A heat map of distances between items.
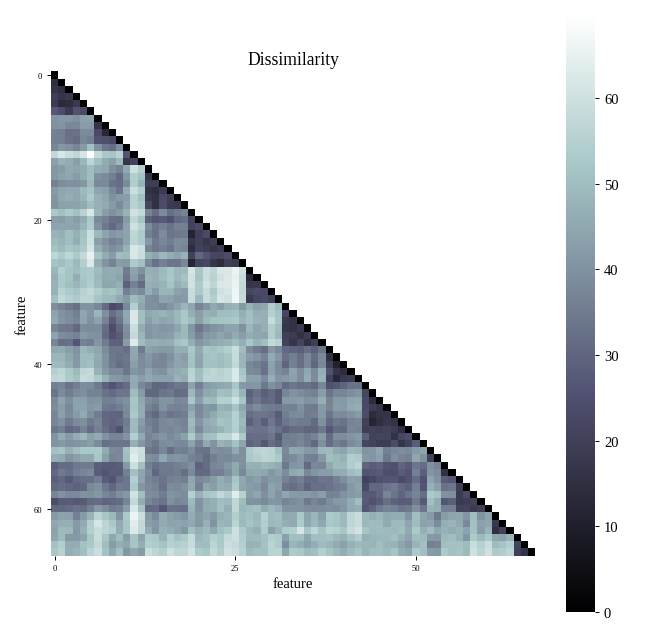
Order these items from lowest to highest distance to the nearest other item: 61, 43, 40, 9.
40, 61, 43, 9
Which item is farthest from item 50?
25
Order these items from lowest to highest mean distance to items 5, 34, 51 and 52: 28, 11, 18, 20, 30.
20, 18, 28, 30, 11
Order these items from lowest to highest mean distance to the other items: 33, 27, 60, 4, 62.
60, 33, 4, 27, 62
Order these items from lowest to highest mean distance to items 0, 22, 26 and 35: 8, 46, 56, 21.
21, 8, 56, 46
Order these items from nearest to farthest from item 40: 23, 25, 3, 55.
3, 55, 23, 25
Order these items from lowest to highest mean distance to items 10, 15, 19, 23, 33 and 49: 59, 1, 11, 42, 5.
59, 1, 42, 5, 11
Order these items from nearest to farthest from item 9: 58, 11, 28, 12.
58, 28, 12, 11
